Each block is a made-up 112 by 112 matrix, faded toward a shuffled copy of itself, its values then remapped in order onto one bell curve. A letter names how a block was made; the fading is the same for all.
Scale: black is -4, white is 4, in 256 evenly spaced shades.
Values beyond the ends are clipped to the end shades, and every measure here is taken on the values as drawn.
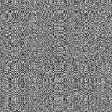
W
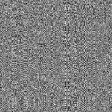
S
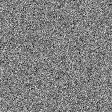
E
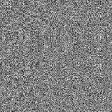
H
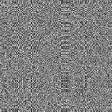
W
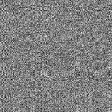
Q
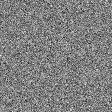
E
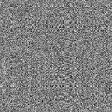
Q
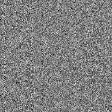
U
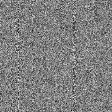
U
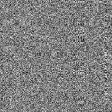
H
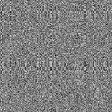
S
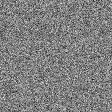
E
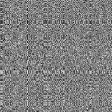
W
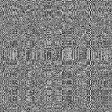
W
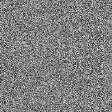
U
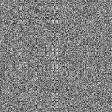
H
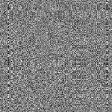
S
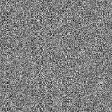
H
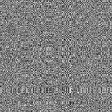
W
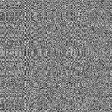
W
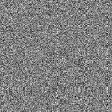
H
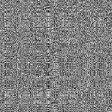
S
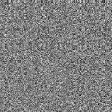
H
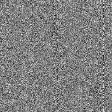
U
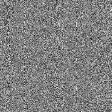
U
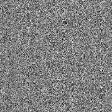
U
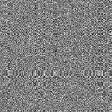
W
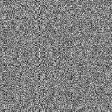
H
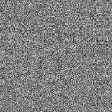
H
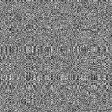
W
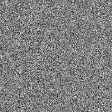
U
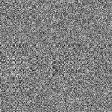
Q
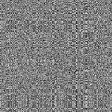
W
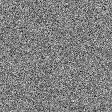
E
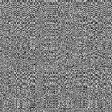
W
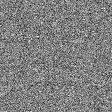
E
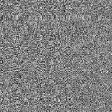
H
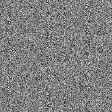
U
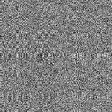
Q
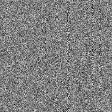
U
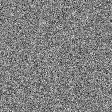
E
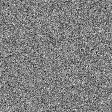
E
